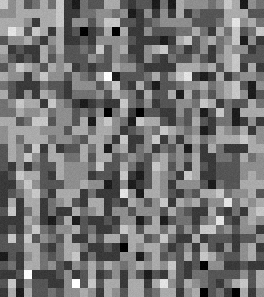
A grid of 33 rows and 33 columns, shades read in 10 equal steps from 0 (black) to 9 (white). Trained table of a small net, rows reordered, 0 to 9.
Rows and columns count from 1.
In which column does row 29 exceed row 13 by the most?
26
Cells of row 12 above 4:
13
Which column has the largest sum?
4
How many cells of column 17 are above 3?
16
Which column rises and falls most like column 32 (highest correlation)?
5
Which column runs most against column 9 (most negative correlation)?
1
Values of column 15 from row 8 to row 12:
6 1 7 6 2
